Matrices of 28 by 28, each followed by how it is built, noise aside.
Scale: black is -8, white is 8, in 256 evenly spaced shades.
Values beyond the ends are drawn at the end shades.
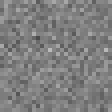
repeating columns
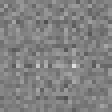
low rank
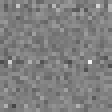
uneven rows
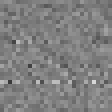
uneven rows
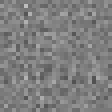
low rank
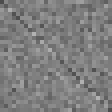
diagonal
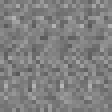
repeating columns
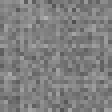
blocks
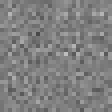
low rank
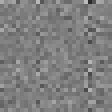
low rank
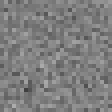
noise
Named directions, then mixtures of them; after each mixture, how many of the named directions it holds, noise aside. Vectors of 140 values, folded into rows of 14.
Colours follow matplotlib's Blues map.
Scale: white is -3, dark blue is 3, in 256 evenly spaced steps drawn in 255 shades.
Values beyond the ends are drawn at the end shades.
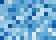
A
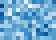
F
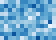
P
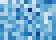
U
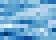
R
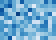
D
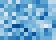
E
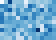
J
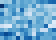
three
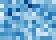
one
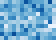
one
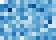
two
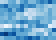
two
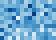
two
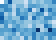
two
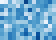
two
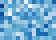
one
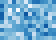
one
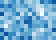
four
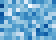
one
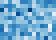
four
